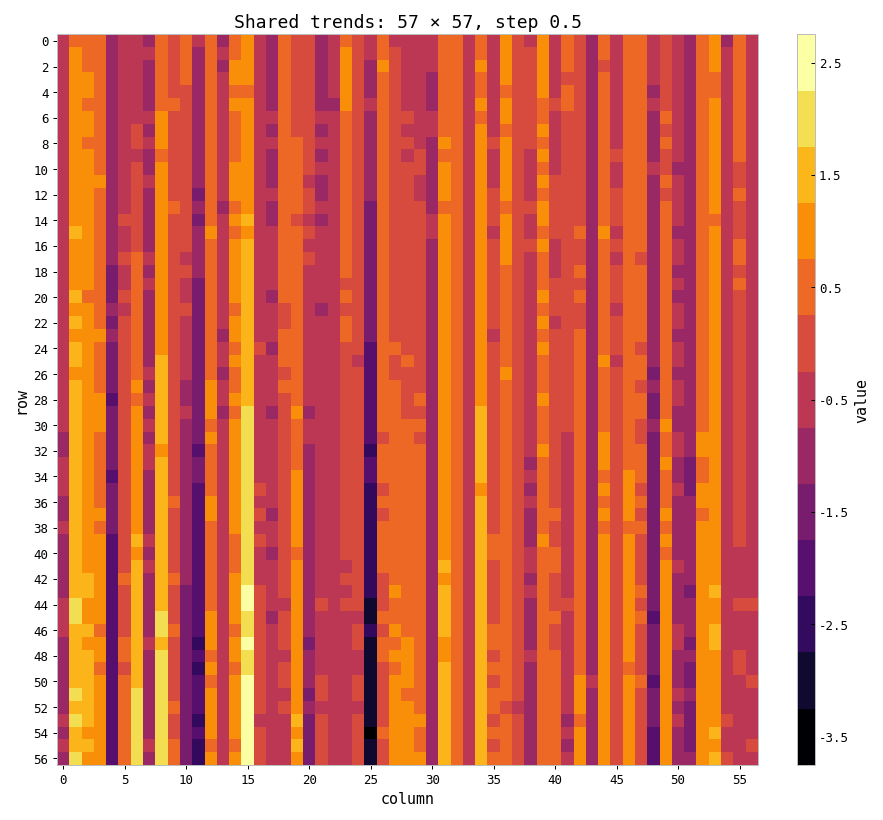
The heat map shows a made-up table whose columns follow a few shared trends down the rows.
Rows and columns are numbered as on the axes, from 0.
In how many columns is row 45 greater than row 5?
25
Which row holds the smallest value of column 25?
54
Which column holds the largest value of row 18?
15
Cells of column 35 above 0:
9
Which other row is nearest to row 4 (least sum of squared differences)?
3
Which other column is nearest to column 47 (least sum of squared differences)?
26
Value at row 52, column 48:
-1.5
